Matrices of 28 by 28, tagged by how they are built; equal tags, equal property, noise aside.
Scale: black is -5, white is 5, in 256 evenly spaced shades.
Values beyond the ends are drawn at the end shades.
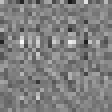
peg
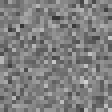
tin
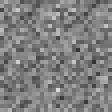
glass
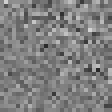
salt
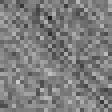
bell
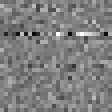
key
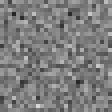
glass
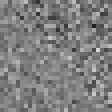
salt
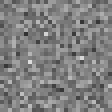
tin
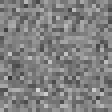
glass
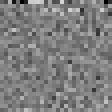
key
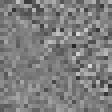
salt
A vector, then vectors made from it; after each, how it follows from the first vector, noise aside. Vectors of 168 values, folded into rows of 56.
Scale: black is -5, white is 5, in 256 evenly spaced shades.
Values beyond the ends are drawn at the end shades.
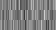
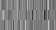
negated, partly zeroed.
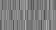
negated, shrunk.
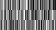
negated, scaled up.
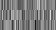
wrapped around, negated.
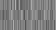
shrunk.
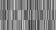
reversed.
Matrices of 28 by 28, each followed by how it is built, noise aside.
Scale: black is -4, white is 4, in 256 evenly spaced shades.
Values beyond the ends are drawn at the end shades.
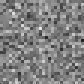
repeating rows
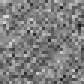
Hankel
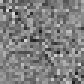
block diagonal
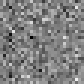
uneven columns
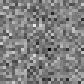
repeating rows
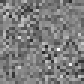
block diagonal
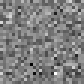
low rank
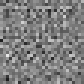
repeating columns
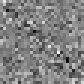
banded
